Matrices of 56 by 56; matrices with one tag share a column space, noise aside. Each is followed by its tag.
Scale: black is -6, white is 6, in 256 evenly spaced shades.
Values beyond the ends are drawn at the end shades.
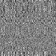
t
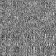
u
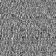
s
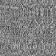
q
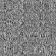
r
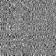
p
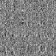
r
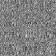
r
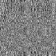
t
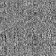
u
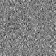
p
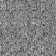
r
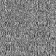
r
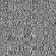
r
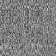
q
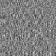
s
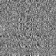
p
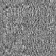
q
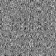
p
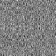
p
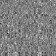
s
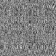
q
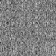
r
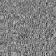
s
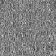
r
